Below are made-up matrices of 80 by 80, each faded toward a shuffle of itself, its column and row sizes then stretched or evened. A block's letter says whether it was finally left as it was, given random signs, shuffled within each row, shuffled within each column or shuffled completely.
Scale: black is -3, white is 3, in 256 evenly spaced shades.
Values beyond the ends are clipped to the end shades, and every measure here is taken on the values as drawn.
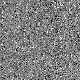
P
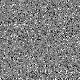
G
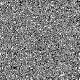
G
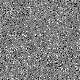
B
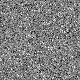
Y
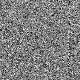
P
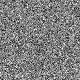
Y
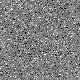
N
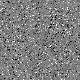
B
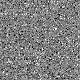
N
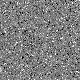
Y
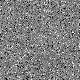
P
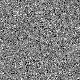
N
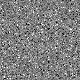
G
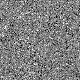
P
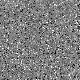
B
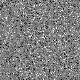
P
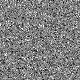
N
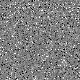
B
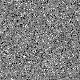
N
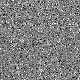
N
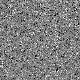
P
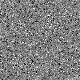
N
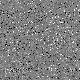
N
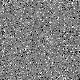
B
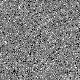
P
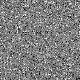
G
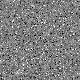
N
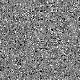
G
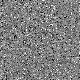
P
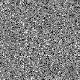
G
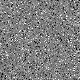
P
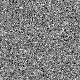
Y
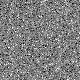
Y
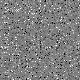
G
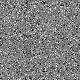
N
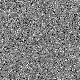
Y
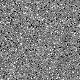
N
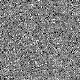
G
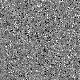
P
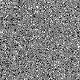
G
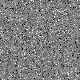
Y
